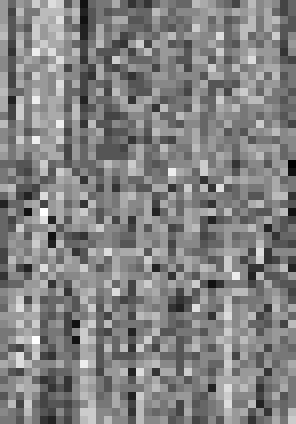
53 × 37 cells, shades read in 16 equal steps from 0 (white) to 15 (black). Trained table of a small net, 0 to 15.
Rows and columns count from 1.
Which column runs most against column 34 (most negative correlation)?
29
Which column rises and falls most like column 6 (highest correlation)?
8
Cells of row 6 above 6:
22
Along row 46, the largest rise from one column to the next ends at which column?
13
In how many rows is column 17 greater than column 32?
37
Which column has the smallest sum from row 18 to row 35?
6
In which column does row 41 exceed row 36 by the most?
10
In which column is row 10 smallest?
5
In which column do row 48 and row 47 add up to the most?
17
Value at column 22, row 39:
12
